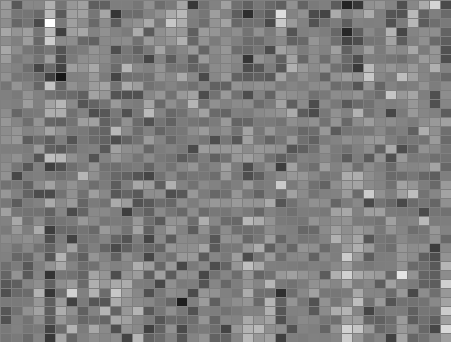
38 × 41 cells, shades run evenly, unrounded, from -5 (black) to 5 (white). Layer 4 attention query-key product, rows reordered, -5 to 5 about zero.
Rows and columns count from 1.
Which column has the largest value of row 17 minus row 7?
23
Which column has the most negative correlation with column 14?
9
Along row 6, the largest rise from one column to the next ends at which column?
26
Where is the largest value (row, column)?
3, 5
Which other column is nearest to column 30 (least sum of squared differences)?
22
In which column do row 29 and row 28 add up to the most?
32
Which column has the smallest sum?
14
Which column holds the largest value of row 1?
40
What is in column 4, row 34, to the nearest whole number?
1
